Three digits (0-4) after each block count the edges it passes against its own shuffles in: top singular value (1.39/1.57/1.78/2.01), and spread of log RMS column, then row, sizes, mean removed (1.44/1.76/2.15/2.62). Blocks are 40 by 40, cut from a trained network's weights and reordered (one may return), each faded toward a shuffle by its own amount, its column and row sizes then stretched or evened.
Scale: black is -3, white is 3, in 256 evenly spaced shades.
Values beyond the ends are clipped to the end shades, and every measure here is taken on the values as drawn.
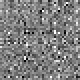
2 2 2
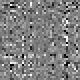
2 4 2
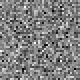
0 0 1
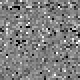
0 0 1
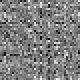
1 3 0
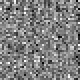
1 1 0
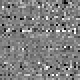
0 1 4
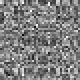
4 0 0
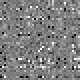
1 2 3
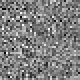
2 1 0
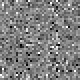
0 2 1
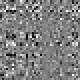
4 4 3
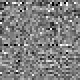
1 1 2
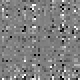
1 4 4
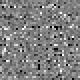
1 1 3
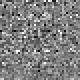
0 0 3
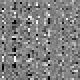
2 4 0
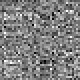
3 0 2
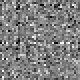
1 0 2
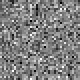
2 0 0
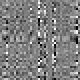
4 4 1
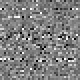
0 0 4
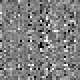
1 3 2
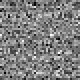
2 0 0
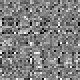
3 1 3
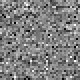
0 0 1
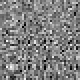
3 2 1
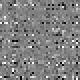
2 2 3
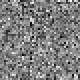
1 0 0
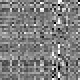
4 3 2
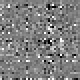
1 3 4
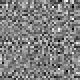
4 0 2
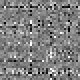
2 2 3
